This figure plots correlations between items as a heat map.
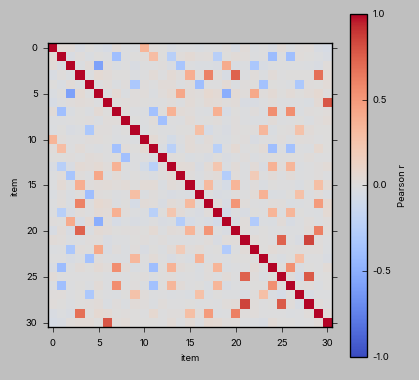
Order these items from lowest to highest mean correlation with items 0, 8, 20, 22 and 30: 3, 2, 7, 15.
2, 7, 15, 3
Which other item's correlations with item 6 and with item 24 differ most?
30
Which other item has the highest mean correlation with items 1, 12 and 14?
5
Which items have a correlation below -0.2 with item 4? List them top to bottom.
9, 16, 23, 27
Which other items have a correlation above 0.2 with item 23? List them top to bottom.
9, 16, 27
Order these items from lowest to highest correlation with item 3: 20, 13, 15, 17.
13, 15, 17, 20
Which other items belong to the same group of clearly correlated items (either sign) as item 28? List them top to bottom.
21, 25
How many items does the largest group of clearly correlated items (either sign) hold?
7
